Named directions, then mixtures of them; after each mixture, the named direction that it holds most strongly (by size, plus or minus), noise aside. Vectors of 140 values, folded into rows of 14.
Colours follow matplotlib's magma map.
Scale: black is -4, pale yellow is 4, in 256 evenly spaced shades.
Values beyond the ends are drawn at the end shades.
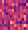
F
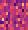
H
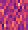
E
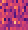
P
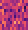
P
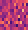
H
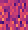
H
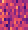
P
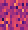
H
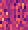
H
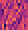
E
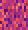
P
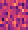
H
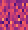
H
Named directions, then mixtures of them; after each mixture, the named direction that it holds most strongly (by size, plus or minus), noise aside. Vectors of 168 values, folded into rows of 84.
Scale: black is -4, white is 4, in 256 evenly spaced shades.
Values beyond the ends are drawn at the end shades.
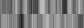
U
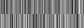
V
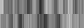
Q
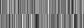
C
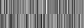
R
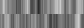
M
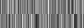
C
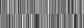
C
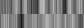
U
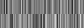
V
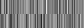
R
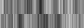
Q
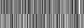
V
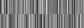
R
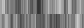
M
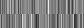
C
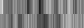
Q
